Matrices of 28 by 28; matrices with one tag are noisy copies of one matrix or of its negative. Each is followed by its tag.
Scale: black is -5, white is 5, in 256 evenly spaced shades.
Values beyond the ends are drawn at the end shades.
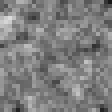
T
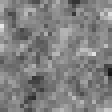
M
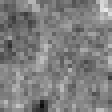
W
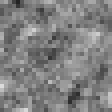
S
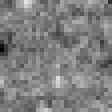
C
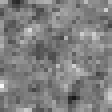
S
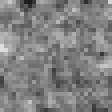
C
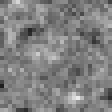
S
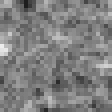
C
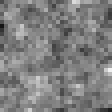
M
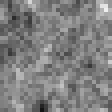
W
